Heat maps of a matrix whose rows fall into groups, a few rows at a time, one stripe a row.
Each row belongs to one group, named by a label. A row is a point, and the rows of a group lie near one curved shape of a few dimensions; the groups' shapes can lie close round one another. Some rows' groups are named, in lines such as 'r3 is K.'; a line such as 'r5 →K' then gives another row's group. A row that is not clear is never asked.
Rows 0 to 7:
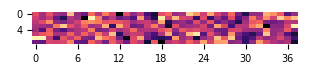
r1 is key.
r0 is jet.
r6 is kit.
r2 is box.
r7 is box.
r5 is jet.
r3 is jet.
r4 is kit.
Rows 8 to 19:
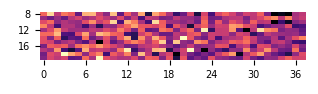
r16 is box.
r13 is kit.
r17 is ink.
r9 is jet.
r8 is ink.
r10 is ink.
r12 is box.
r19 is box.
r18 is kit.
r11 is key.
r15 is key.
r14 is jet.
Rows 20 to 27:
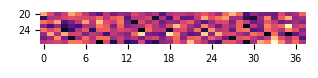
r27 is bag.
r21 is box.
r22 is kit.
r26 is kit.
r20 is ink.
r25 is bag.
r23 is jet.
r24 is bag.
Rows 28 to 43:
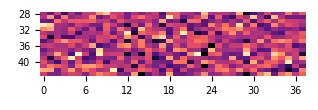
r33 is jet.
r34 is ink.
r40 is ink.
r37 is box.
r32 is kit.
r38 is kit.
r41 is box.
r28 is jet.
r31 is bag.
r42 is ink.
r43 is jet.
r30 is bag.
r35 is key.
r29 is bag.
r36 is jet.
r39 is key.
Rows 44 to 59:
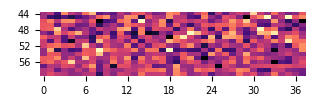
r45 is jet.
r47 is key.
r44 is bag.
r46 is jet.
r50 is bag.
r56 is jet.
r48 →box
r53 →box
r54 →box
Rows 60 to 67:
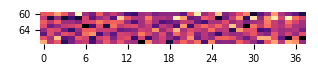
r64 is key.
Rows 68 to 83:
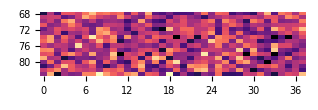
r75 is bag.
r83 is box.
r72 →key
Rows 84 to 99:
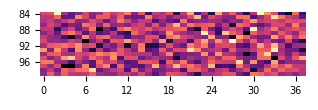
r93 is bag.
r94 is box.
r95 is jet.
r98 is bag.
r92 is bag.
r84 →box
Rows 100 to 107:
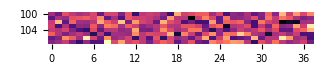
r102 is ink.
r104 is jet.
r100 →key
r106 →kit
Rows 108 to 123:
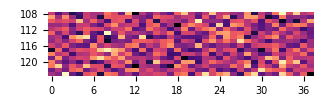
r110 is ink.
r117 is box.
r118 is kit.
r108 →jet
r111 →bag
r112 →jet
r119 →box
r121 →bag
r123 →kit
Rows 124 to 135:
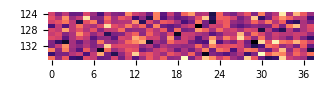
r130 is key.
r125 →kit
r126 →box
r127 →box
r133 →bag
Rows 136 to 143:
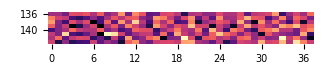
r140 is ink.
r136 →jet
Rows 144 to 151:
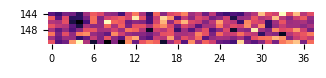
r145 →ink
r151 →key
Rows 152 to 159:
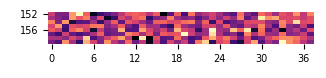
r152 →key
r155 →bag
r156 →ink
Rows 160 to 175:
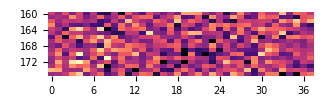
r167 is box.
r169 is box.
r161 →ink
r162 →key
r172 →kit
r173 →jet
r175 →ink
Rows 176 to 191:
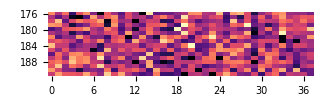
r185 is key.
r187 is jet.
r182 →ink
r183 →ink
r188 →bag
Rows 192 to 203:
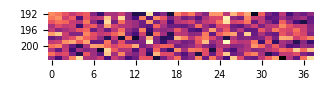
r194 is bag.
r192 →bag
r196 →jet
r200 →ink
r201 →key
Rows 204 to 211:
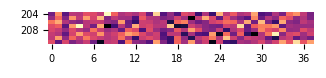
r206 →bag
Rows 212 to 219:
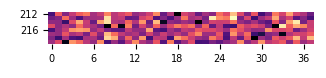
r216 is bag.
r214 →box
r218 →jet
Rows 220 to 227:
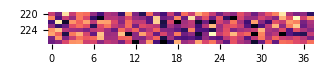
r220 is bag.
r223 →box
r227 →key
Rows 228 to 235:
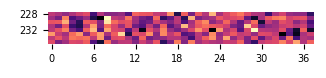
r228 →key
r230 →kit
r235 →key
